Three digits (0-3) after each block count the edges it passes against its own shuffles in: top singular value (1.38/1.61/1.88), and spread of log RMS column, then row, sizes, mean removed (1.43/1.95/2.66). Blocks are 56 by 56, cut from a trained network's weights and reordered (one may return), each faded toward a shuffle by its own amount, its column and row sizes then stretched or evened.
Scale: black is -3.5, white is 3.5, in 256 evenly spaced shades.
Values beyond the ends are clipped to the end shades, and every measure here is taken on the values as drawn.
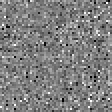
0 1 1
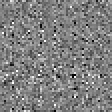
0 2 1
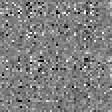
1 2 2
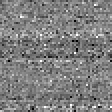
1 0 2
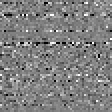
2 0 3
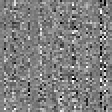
2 3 0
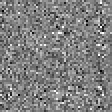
1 2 1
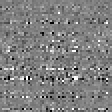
3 2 3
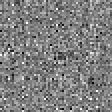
3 1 1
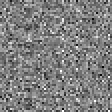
3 1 0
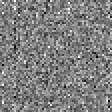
1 1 0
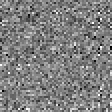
3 1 1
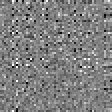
3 2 2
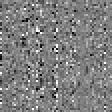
2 3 0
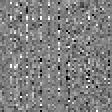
1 3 0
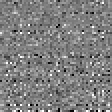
1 2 3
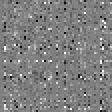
0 3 2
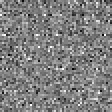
0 0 2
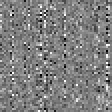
3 3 0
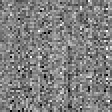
0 2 0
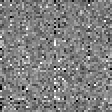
2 2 1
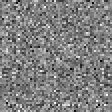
3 0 1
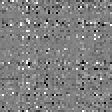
0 2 3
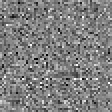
2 1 2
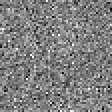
0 0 0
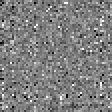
0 2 1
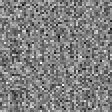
3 0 0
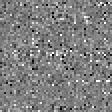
0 1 2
